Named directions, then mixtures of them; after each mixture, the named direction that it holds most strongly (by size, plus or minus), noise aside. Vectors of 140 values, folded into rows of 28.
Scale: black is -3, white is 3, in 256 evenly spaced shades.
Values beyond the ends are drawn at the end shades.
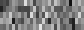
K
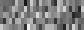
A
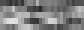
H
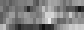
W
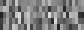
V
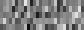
A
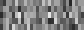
V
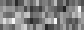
H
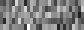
A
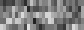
A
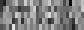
K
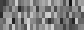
K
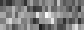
H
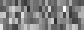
V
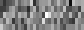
K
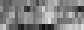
W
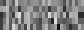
V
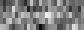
A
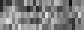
K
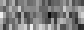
V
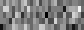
A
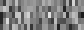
V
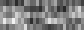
H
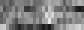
W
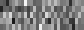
K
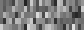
A
